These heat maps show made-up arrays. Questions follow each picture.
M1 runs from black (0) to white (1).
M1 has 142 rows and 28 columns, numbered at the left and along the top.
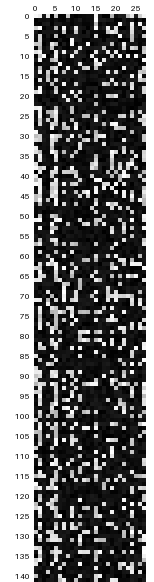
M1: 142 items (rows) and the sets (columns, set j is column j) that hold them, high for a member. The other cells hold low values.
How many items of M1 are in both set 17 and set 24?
6
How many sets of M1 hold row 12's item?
4
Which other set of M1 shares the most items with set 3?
26
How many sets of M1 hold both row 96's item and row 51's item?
5
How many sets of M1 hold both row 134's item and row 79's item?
9
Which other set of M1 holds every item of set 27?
1
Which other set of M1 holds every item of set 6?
15
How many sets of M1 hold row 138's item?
5
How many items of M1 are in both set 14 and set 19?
8
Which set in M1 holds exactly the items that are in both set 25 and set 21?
2
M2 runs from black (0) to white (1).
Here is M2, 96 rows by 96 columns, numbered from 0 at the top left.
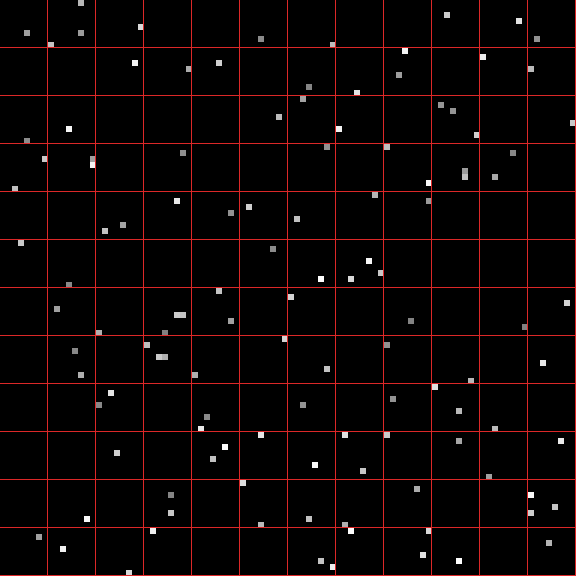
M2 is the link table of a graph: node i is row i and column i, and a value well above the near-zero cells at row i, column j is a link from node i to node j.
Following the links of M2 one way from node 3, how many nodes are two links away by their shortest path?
2
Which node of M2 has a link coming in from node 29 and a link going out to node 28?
node 82
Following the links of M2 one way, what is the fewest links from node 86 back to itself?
6
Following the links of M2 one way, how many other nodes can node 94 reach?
10
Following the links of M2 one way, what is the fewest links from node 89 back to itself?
2
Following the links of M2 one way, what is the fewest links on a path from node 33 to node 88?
3
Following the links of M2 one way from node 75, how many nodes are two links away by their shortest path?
1
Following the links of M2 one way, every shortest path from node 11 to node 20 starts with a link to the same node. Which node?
node 31
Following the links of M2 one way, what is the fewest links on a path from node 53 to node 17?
2
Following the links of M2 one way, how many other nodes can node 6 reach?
9
